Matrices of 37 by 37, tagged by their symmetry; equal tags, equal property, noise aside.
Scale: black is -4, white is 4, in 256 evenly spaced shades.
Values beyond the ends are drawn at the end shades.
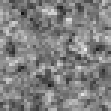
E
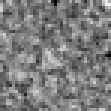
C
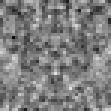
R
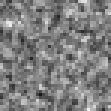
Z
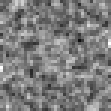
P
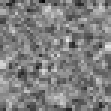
P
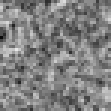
Z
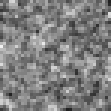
Z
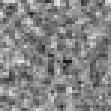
Z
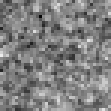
Z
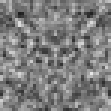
R
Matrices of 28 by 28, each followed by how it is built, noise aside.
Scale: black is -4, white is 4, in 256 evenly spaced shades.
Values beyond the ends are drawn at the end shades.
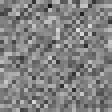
Hankel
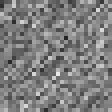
Hankel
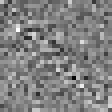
banded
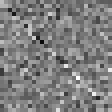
diagonal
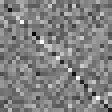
diagonal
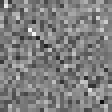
diagonal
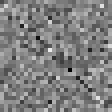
diagonal
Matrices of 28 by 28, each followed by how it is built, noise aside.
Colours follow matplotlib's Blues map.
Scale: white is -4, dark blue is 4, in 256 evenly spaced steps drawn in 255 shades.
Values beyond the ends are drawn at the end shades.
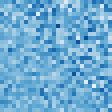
upper triangular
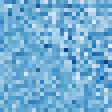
upper triangular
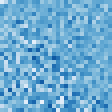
lower triangular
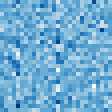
uneven columns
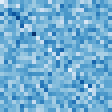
diagonal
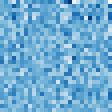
low rank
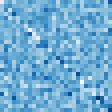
diagonal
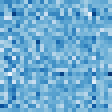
low rank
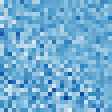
lower triangular
